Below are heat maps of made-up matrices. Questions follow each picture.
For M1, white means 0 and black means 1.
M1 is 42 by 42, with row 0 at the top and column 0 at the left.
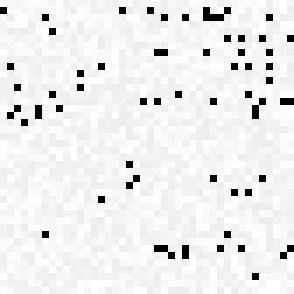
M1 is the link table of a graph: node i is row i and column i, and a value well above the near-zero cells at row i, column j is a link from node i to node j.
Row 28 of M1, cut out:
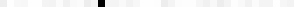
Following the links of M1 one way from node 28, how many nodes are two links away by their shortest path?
6
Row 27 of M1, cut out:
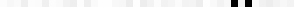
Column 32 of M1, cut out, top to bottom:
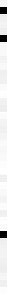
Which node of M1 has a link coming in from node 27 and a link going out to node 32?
node 33
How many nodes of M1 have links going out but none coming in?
10
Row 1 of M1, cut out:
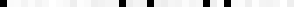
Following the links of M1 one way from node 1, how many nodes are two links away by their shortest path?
1
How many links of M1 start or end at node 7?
7
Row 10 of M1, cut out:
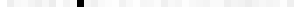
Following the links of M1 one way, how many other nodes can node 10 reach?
2
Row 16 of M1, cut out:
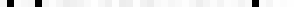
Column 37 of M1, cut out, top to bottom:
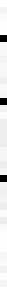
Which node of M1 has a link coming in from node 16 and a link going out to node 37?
node 5
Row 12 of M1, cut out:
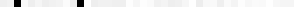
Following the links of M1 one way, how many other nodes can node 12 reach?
10
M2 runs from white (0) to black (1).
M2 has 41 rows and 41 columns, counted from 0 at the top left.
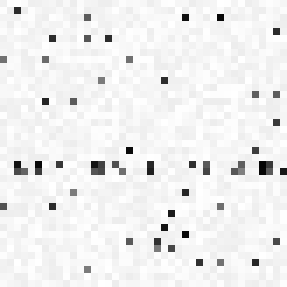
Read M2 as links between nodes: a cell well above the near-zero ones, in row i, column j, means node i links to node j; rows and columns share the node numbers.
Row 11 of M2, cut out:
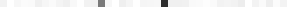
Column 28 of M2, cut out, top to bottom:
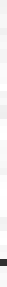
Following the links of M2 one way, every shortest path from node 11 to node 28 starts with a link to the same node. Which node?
node 23
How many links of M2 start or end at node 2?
6
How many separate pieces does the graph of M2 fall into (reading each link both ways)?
5
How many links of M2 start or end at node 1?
1
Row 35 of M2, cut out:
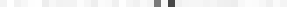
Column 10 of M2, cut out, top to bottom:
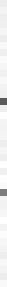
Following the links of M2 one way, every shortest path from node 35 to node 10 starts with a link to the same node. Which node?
node 24
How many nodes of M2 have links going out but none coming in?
6
